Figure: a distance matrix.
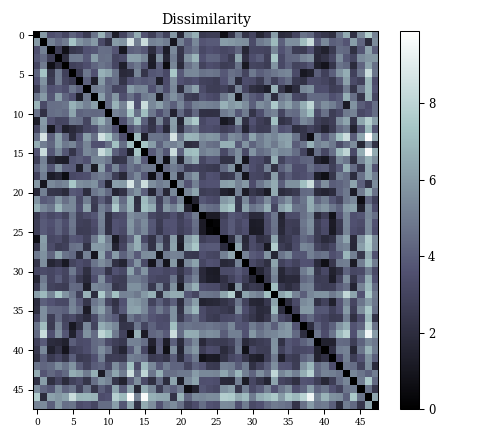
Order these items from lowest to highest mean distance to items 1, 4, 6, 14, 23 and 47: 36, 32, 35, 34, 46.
36, 34, 32, 35, 46
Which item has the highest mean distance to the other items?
46
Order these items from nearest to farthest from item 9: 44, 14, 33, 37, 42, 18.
14, 42, 18, 44, 37, 33
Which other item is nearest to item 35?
7
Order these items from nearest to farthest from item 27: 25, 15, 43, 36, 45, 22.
36, 25, 15, 43, 45, 22
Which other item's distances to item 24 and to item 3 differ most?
25
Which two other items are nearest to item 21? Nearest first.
45, 22
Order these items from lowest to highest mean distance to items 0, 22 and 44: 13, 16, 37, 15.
16, 37, 15, 13
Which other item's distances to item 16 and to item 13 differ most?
3
